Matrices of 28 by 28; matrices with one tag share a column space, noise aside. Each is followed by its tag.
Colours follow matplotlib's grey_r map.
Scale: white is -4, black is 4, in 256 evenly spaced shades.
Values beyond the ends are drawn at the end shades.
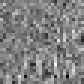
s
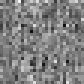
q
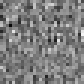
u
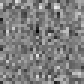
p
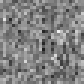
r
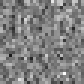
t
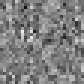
u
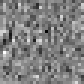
u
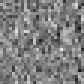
u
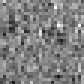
u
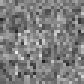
r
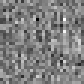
r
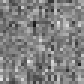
q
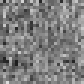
q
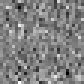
p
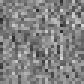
r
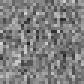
r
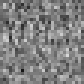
u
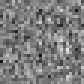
r
